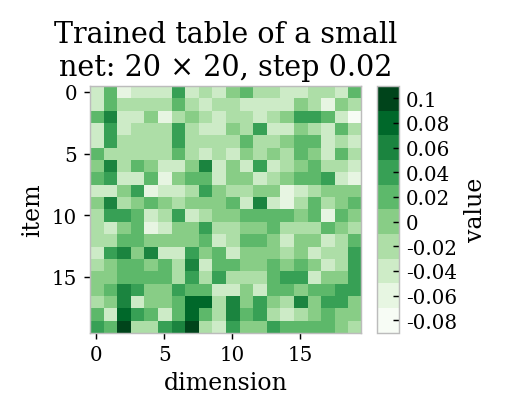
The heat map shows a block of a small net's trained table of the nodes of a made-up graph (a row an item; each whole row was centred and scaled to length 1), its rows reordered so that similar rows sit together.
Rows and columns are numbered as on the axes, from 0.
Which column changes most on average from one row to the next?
1
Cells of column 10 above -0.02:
10
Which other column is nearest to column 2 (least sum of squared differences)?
7
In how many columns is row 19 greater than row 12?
13
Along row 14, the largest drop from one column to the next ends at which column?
8
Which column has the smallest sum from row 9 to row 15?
17
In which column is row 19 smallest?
9
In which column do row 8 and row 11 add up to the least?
4
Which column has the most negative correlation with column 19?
16
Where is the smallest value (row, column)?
2, 19
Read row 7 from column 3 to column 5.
-0.04 0.02 -0.06
